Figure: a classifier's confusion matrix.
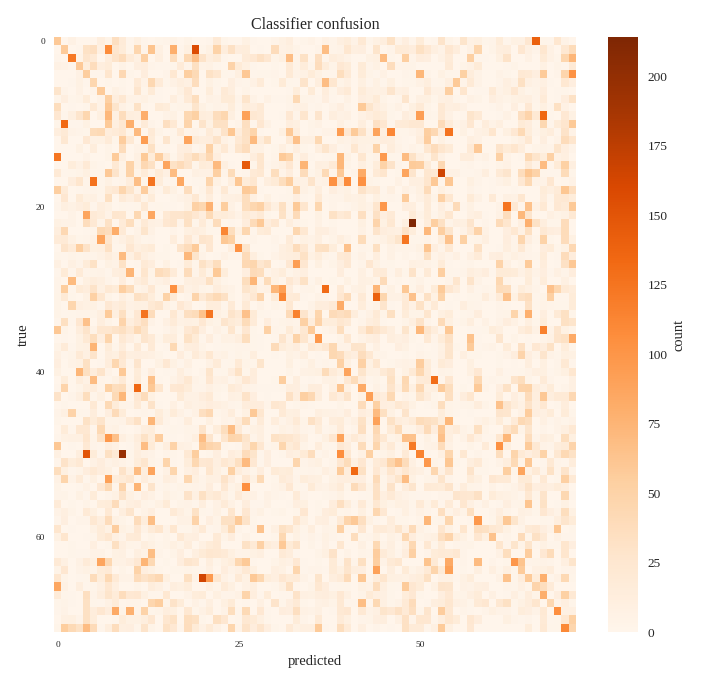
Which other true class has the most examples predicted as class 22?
15
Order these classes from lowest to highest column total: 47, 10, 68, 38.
47, 68, 38, 10
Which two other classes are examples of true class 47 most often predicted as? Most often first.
24, 53
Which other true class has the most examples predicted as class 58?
63
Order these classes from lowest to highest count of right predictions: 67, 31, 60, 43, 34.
34, 60, 67, 43, 31
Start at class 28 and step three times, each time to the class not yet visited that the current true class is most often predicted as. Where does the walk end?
19
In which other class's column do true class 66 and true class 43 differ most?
9
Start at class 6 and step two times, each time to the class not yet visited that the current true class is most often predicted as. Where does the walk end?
26
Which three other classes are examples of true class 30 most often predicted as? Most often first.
37, 16, 31
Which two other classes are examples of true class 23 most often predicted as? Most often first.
8, 51
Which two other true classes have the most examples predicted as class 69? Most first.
59, 30
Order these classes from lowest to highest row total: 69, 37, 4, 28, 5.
5, 37, 28, 4, 69
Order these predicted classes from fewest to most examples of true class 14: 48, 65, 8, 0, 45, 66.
66, 65, 8, 48, 45, 0
